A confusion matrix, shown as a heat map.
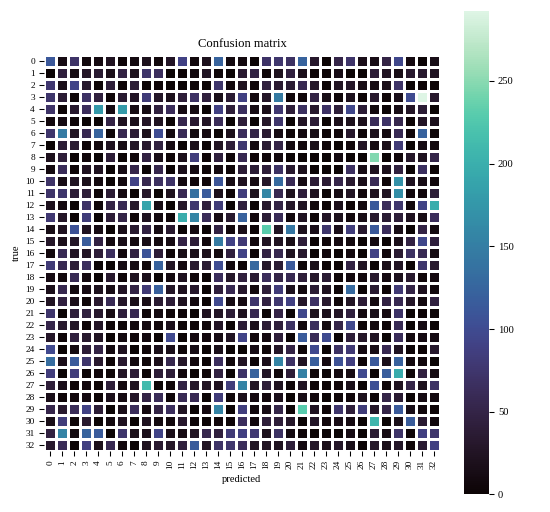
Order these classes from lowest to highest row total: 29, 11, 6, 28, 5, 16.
28, 5, 16, 6, 11, 29
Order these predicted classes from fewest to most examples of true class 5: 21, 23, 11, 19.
23, 21, 11, 19
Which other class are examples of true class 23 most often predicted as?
21
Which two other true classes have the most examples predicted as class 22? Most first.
25, 24
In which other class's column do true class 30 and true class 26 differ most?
27
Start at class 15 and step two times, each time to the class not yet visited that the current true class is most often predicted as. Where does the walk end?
18
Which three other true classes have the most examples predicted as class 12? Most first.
13, 11, 32
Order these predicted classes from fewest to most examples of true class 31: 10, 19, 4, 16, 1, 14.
10, 14, 19, 16, 4, 1
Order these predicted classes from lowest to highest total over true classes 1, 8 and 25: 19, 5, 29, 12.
5, 12, 29, 19
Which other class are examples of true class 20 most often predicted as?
14
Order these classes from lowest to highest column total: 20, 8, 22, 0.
22, 20, 8, 0
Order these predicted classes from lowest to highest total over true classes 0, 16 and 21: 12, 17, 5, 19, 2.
12, 17, 5, 2, 19
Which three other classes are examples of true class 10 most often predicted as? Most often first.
29, 19, 14
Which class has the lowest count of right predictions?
7
